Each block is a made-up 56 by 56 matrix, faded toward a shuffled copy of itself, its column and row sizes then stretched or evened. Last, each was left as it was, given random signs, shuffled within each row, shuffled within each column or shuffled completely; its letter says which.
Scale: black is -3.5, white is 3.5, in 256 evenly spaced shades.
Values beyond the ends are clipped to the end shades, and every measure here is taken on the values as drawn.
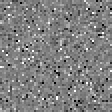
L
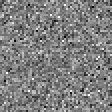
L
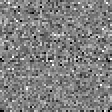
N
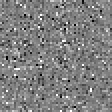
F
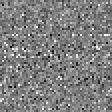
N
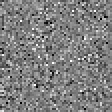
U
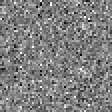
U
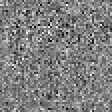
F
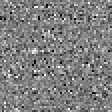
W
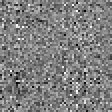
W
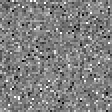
L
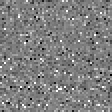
N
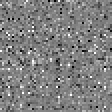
F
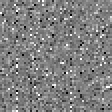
U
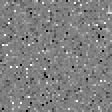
L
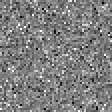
L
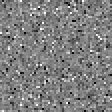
L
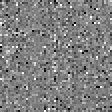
F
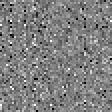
U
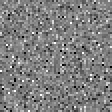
L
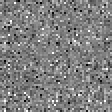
F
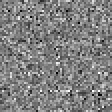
F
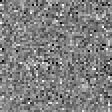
F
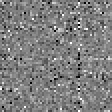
F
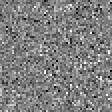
U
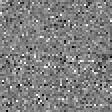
N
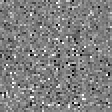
F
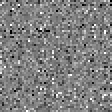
F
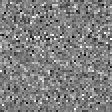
N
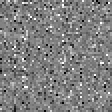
U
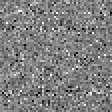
N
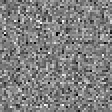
W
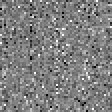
U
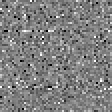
N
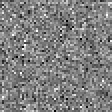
U
